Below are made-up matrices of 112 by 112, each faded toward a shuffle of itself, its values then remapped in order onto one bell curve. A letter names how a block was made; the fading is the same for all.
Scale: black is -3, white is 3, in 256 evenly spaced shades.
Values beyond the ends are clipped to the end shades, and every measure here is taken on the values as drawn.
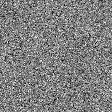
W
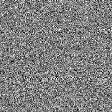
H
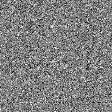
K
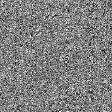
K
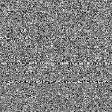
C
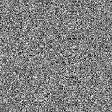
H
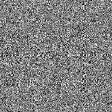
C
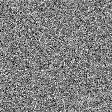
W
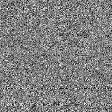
C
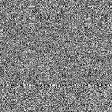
H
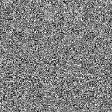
H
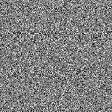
H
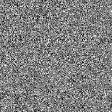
C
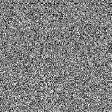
H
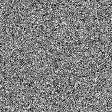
W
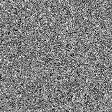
W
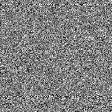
H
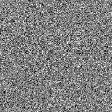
H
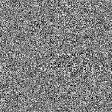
C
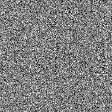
K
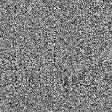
C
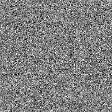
K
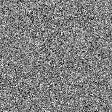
W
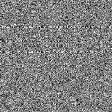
H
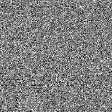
C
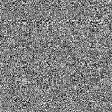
H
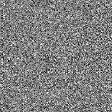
C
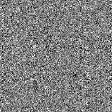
C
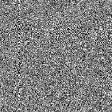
C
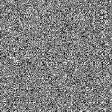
C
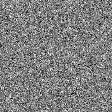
W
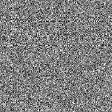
C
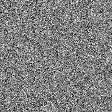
W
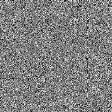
K
